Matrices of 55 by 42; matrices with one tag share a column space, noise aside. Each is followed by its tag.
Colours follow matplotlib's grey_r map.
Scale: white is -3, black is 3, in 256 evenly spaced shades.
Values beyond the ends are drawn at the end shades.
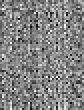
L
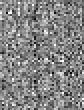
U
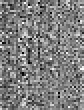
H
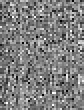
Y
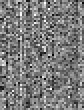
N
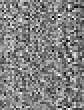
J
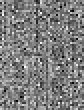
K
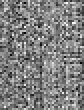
N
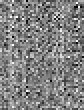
J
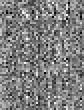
U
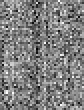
K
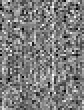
Y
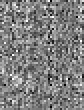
Y
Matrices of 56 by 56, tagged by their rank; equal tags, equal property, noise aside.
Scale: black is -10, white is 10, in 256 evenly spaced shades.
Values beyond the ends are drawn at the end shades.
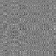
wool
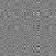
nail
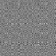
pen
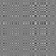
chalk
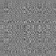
pen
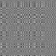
chalk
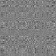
pen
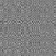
pen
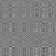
chalk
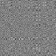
pen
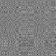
wool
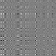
chalk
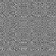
pen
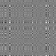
chalk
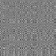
wool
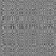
wool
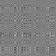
nail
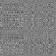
pen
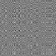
wool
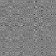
wool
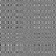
chalk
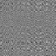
nail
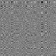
nail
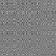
nail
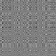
nail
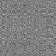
pen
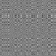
chalk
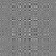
chalk
